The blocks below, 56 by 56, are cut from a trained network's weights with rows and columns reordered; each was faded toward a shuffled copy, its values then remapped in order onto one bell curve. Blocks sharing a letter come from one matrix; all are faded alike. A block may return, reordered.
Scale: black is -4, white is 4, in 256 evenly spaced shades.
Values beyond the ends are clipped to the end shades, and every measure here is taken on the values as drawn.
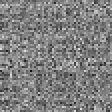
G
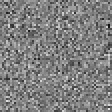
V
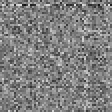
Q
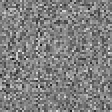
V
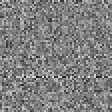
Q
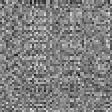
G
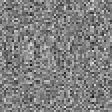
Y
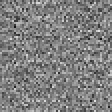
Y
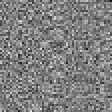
Y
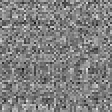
G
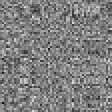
G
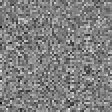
V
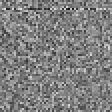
Q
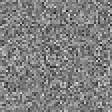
V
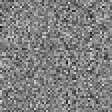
V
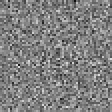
V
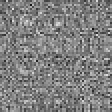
G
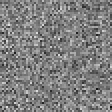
V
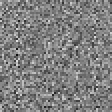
V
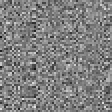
Y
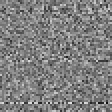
Q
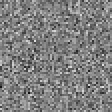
V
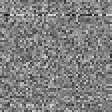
Q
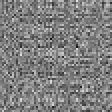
G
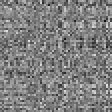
G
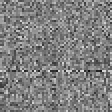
Q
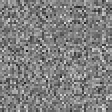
G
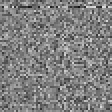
Q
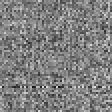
Q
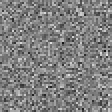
V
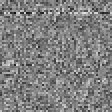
Q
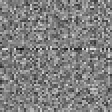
Q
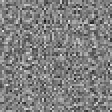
Y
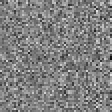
Y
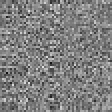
G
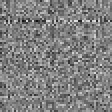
Q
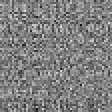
G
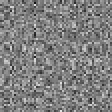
G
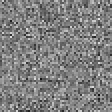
V
